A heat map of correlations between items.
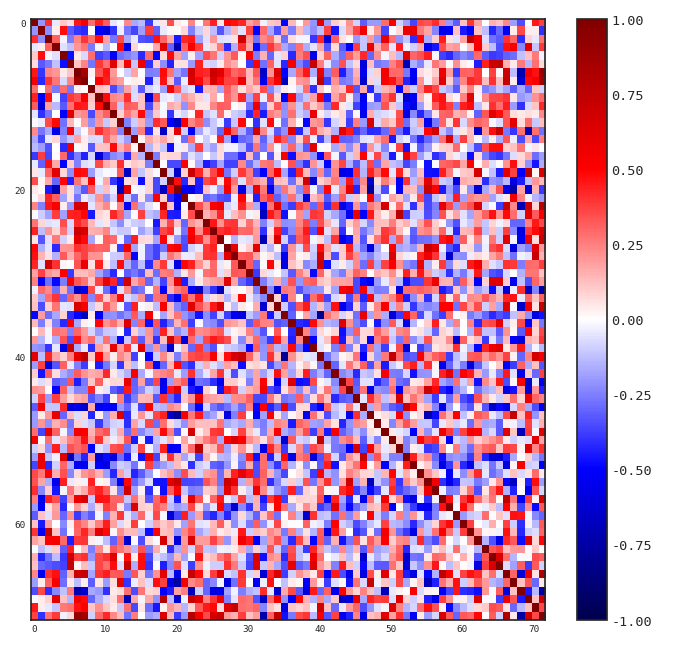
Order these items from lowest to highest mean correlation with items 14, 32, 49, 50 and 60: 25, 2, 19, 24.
24, 25, 19, 2
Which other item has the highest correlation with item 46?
52
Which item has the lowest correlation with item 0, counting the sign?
35
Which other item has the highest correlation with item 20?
55
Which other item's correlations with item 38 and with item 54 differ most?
21
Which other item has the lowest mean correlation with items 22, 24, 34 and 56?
68
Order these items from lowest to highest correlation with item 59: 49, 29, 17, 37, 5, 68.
49, 37, 29, 5, 17, 68
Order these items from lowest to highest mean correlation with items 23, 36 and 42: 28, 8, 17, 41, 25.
41, 8, 28, 25, 17
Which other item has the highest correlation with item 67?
47
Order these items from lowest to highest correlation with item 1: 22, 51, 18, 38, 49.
49, 22, 38, 18, 51
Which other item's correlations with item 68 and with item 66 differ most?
71
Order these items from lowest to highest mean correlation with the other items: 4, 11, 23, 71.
4, 11, 23, 71
